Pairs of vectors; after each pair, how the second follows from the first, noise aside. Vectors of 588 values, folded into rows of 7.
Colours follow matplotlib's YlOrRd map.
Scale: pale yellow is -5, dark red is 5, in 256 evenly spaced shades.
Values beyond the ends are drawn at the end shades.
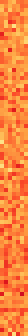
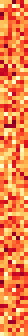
wrapped around, negated, scaled up.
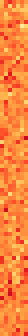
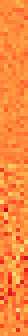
partly zeroed.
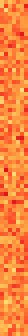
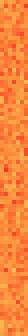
shrunk.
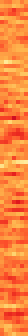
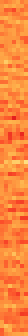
shrunk.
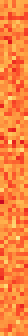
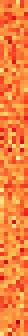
sign-scrambled.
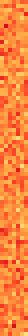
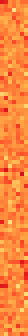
reversed, negated, partly zeroed.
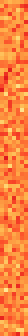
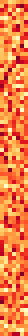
scaled up.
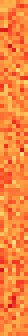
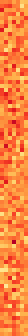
sign-scrambled.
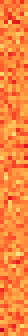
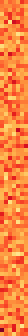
copied.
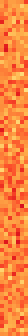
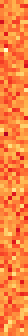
sign-scrambled.
